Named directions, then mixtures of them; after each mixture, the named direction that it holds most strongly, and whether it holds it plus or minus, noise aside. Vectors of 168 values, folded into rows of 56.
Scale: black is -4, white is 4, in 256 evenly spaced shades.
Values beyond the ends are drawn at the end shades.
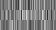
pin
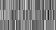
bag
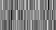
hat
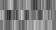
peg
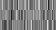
hat, plus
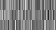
bag, plus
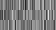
bag, minus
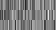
bag, minus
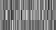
pin, plus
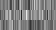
pin, plus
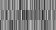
pin, minus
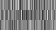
pin, minus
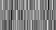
hat, plus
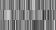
bag, plus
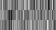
hat, plus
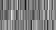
hat, minus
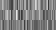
hat, plus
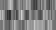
peg, plus
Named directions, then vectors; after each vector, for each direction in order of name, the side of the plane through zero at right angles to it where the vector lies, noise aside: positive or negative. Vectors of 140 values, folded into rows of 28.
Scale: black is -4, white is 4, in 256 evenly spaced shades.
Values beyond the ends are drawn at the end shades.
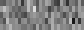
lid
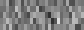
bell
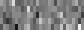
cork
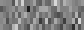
negative, negative, negative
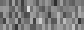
positive, positive, positive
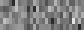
positive, negative, negative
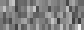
negative, positive, positive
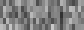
positive, negative, positive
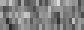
negative, positive, negative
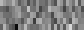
positive, positive, negative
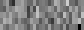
positive, negative, negative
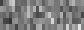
negative, positive, positive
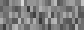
negative, negative, negative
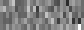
negative, positive, positive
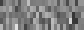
negative, negative, positive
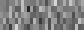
negative, negative, negative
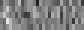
positive, negative, positive
